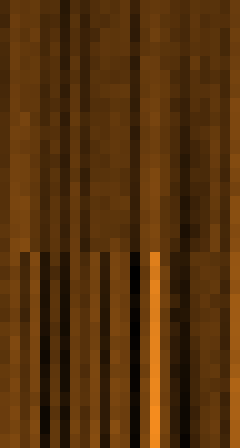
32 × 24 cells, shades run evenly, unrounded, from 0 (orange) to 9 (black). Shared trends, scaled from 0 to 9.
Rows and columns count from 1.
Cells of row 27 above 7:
6
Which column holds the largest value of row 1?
7
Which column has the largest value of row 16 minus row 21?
16
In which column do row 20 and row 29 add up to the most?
14
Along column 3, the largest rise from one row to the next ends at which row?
19
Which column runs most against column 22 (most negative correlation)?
20
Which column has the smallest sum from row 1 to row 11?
24
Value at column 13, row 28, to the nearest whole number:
5
